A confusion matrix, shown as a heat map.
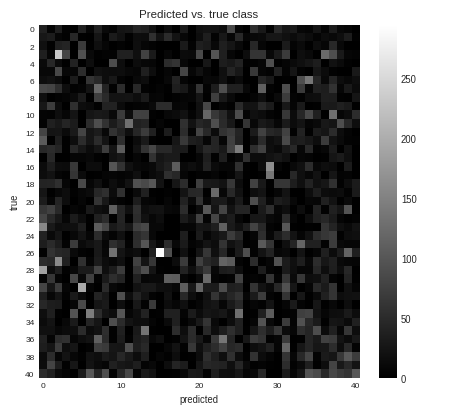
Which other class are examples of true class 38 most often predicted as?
39
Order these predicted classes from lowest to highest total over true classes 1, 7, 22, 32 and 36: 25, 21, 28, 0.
21, 25, 28, 0
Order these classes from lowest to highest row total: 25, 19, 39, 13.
19, 39, 13, 25
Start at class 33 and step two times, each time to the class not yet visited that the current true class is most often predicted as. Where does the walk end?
34
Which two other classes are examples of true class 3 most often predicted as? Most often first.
2, 36
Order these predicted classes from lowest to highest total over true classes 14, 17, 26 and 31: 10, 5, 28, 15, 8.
5, 8, 28, 10, 15
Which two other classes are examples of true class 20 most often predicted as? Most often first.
27, 7
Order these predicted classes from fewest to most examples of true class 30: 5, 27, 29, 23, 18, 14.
29, 14, 27, 23, 18, 5
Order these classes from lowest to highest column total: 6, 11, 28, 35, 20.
11, 6, 35, 20, 28
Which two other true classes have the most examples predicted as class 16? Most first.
29, 26
